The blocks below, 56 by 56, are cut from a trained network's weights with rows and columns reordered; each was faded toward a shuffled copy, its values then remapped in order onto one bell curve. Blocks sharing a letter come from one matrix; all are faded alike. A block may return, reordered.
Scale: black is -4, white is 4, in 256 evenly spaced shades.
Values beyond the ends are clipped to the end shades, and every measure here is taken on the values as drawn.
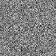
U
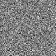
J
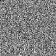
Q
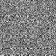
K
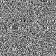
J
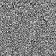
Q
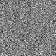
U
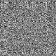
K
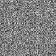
U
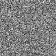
Q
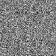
Q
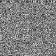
K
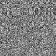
U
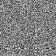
K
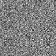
U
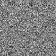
Q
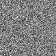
Q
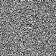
Q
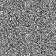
Q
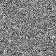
Q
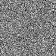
Q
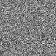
Q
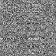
K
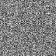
K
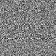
K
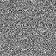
K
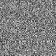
K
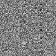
U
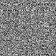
K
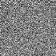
U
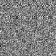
K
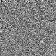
Q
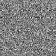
K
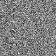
Q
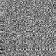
K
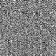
J
